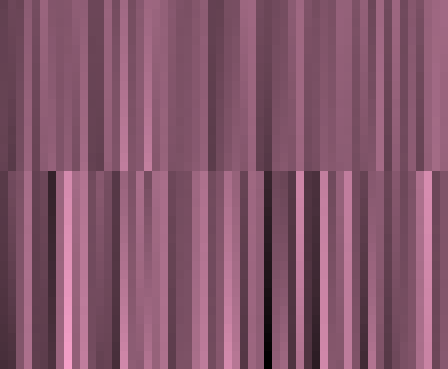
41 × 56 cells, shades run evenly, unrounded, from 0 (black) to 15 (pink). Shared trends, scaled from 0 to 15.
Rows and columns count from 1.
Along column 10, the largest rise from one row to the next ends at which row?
20
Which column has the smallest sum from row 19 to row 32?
34
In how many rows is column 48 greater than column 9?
19
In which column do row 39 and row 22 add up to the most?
9
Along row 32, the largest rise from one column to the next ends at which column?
41
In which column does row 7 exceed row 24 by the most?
7
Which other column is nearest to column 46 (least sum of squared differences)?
37
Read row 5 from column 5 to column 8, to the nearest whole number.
7 9 8 8
